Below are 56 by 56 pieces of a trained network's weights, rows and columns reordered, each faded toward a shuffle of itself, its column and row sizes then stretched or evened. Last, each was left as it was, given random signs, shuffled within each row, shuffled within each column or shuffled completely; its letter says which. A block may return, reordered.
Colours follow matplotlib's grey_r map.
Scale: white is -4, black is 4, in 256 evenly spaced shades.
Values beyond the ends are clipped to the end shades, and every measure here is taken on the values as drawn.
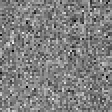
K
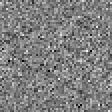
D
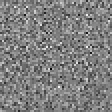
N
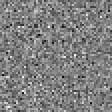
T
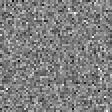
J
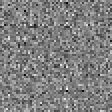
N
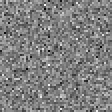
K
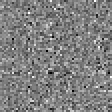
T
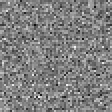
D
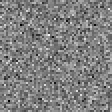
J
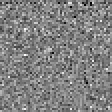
T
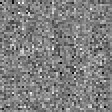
N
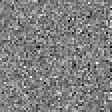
K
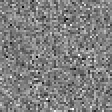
K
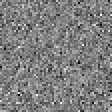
T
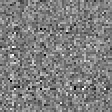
T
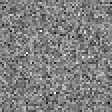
D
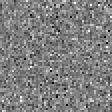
K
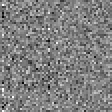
K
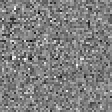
T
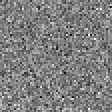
D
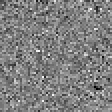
T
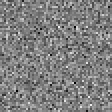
D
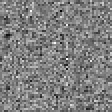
N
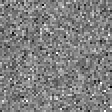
J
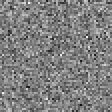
T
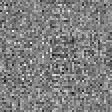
N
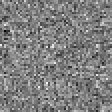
N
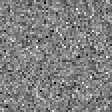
J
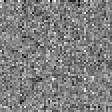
N
